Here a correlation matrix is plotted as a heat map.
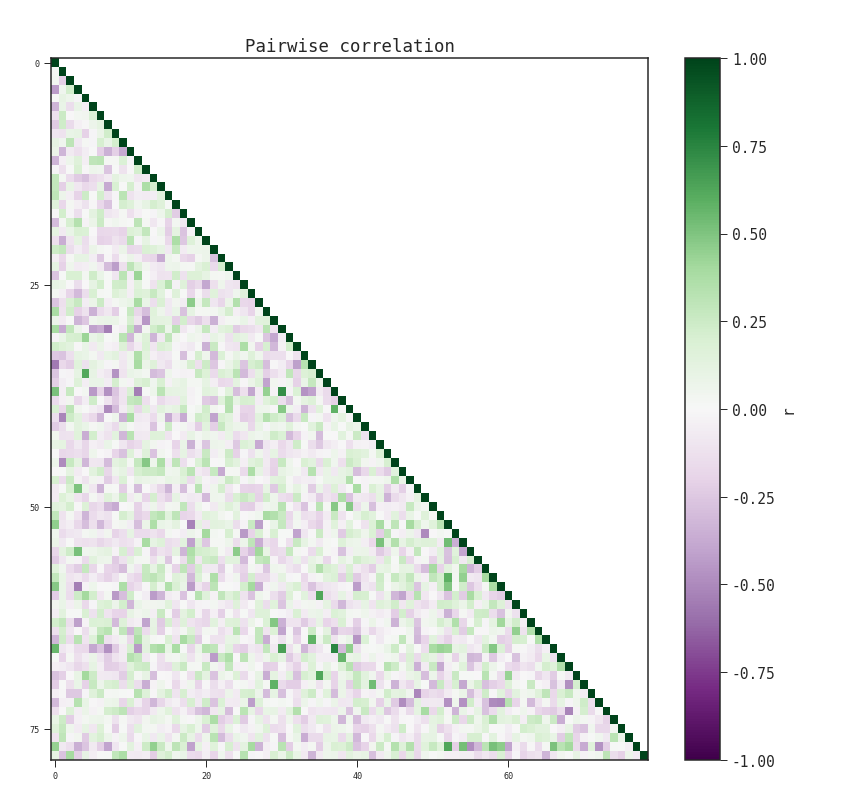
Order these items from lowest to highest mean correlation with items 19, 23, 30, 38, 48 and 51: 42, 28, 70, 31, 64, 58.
64, 31, 70, 58, 42, 28
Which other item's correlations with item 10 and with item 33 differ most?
37
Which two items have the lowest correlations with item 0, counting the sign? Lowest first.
34, 3
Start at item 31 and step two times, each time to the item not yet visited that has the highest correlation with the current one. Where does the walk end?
35
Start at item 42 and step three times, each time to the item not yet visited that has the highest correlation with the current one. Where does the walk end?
63
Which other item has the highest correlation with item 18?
27
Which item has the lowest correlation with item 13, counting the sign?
60
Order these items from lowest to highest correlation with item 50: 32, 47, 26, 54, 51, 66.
26, 32, 51, 54, 47, 66
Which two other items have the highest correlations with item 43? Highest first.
54, 52
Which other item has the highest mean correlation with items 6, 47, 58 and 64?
61
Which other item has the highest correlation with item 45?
12
